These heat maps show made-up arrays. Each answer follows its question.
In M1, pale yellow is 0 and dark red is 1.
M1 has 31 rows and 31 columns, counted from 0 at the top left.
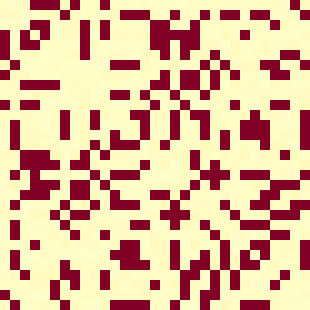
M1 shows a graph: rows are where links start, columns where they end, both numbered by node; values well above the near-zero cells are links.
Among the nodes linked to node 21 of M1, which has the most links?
node 17
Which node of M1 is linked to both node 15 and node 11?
node 19
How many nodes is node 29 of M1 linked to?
5
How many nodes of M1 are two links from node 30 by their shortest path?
9
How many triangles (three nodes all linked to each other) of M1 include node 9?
7
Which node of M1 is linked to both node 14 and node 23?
node 1
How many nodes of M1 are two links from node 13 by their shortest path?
9
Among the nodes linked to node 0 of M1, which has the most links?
node 3
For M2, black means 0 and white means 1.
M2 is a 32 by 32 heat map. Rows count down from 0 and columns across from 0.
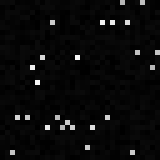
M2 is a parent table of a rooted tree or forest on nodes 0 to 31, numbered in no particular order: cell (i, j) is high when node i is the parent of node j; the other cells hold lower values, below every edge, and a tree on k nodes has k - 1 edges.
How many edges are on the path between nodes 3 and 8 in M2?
3
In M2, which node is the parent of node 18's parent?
4
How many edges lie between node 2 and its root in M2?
4
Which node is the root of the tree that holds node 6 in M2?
0
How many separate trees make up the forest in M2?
7
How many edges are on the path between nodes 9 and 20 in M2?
3
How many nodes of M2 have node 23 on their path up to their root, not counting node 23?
6
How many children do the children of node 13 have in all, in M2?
2
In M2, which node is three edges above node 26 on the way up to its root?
24
